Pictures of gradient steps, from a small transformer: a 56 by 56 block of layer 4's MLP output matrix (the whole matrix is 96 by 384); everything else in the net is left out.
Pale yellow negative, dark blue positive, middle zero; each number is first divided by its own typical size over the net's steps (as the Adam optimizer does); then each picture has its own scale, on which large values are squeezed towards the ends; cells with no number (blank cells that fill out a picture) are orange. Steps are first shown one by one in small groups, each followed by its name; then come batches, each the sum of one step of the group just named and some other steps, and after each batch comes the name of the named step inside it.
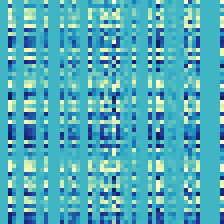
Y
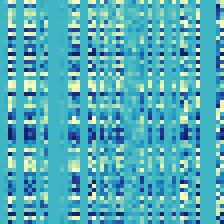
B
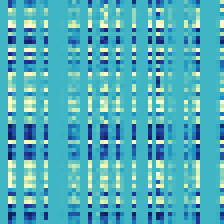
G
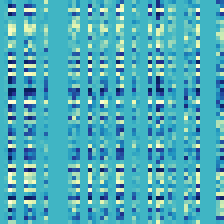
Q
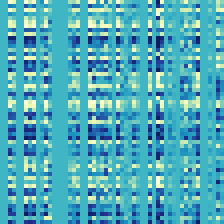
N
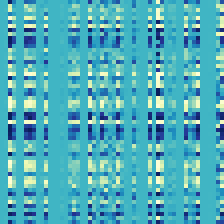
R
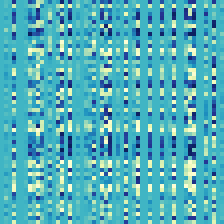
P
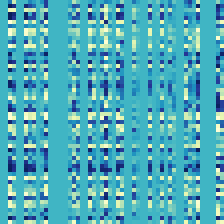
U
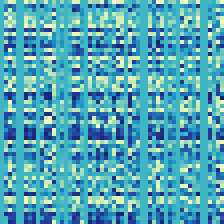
Y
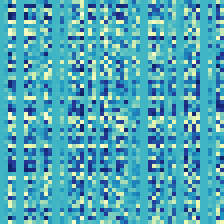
U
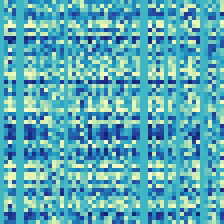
G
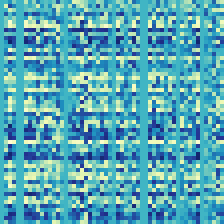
G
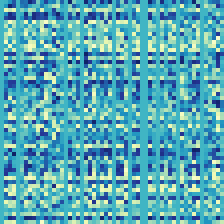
U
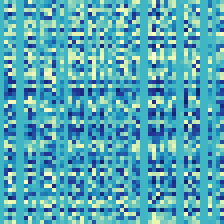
Q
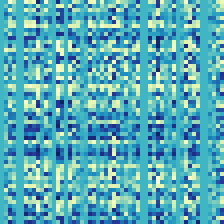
N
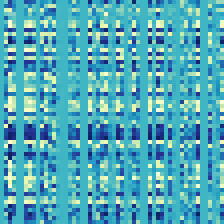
G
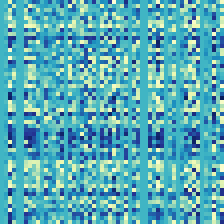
Y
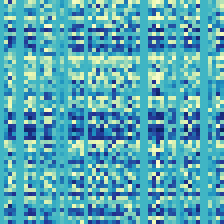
R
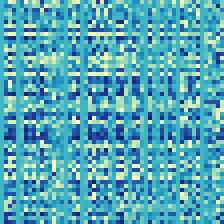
B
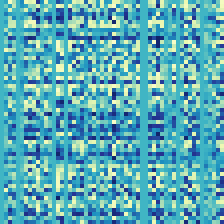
N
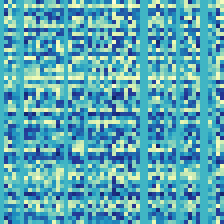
Y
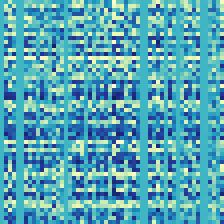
Y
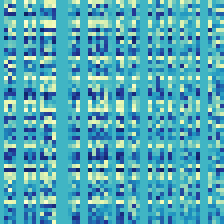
Q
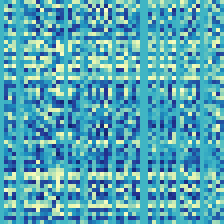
U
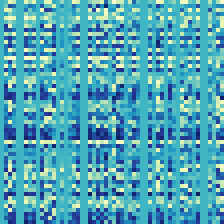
Y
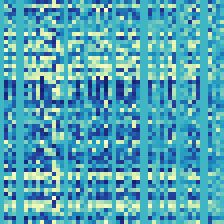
U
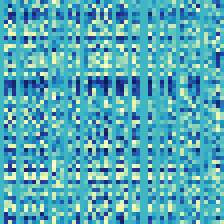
U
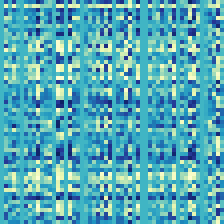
P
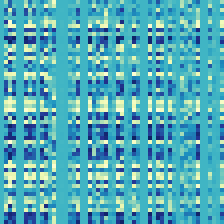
G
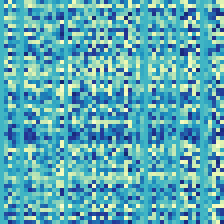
B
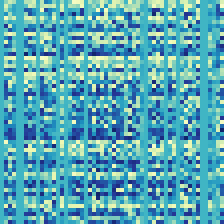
B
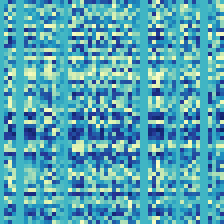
R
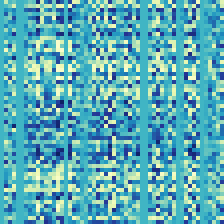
P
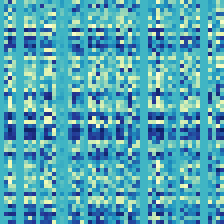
R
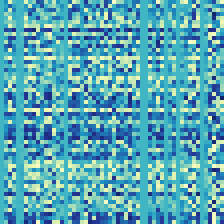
Y
